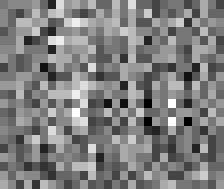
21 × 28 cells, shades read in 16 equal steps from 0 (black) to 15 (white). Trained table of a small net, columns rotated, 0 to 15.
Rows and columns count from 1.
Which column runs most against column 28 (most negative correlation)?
8
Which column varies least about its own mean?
2
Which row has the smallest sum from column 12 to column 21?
12
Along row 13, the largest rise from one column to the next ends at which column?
27
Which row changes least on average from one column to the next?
6
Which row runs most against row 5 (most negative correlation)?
20
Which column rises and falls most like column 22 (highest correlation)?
11
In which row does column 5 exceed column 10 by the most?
16
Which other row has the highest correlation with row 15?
5
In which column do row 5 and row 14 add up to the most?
22
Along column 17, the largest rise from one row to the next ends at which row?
21
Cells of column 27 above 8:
6
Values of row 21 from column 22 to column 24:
11 7 7
